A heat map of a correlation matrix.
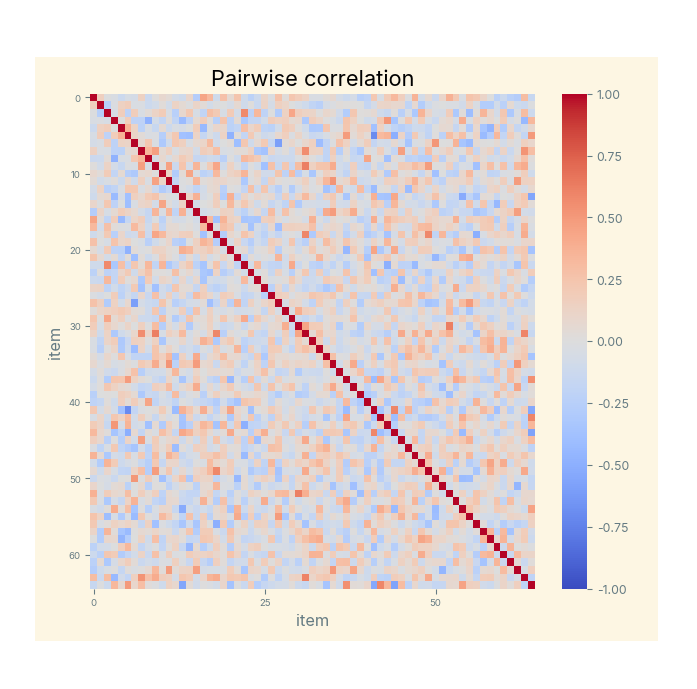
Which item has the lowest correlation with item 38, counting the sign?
51
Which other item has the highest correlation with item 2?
22
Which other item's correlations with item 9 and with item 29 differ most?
31
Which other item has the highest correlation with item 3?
43
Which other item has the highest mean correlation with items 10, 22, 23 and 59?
18
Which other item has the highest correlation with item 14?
10
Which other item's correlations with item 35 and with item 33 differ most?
15
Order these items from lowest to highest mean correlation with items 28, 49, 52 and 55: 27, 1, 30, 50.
50, 1, 27, 30
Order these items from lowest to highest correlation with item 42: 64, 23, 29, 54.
29, 23, 54, 64
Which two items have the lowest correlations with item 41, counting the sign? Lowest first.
5, 64
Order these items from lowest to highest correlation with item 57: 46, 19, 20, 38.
19, 38, 46, 20
